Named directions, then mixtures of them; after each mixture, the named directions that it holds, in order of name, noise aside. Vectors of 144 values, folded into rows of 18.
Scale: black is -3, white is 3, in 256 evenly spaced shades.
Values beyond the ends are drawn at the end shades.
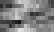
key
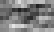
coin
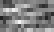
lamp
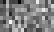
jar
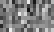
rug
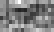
coin, jar.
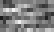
lamp.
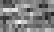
lamp.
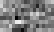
jar, key, lamp.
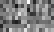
key, rug.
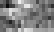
jar, key, lamp.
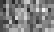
jar, key, rug.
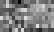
coin, jar, lamp.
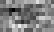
coin, jar, lamp.
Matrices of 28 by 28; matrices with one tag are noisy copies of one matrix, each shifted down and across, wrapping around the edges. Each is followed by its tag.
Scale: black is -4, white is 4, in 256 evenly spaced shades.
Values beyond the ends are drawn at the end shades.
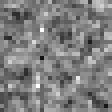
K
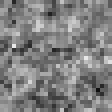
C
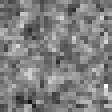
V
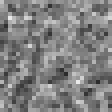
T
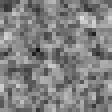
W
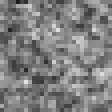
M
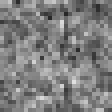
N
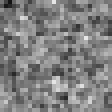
W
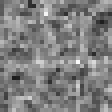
T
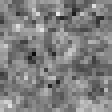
C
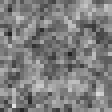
C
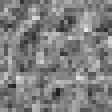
T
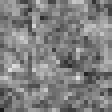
M
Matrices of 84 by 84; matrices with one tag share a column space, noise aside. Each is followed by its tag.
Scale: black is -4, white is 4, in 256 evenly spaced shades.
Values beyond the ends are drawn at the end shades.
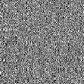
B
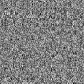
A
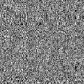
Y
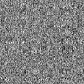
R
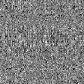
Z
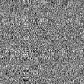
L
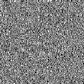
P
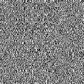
P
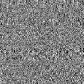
L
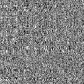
R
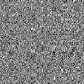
P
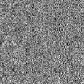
B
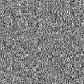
A
